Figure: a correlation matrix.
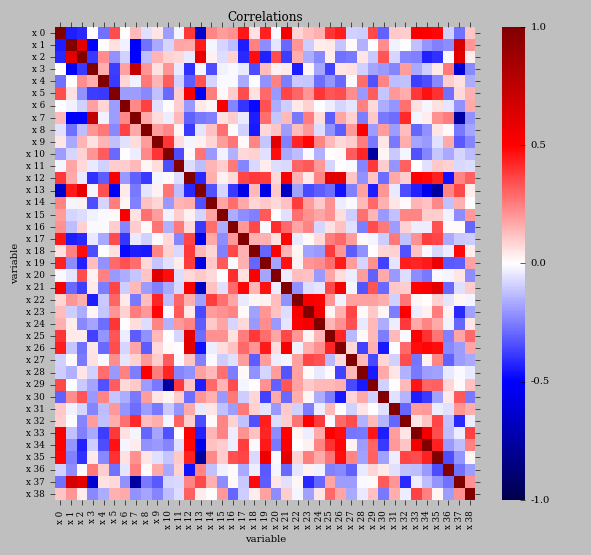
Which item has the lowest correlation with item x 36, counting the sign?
x 12
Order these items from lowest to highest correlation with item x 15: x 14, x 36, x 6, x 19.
x 36, x 14, x 19, x 6
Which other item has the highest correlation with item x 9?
x 20
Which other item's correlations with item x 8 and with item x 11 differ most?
x 28
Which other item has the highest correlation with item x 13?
x 2
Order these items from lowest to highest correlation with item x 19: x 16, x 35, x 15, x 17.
x 16, x 17, x 15, x 35
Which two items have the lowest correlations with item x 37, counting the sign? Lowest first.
x 7, x 3
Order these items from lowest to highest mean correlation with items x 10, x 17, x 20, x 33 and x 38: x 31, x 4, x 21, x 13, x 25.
x 13, x 4, x 31, x 21, x 25
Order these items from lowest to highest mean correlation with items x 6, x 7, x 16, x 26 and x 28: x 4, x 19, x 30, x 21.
x 30, x 4, x 21, x 19
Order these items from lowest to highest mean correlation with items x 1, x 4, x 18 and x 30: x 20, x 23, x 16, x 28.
x 23, x 28, x 16, x 20
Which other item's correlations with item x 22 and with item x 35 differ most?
x 21
